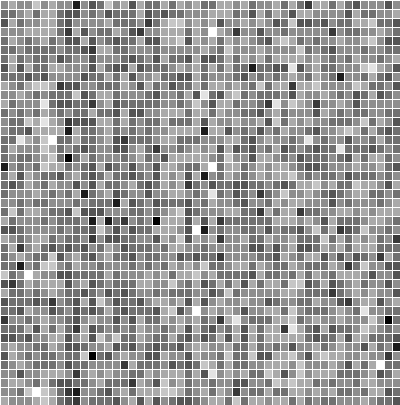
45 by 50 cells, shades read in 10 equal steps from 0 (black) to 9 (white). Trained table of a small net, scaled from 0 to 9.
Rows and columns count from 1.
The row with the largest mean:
42
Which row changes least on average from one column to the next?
6
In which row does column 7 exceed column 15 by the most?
16
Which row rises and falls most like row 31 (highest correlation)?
10
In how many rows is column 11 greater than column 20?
24
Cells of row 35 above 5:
12
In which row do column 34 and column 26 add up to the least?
26
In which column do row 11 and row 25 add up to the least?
20
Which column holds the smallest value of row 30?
3
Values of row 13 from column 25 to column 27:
6 6 4
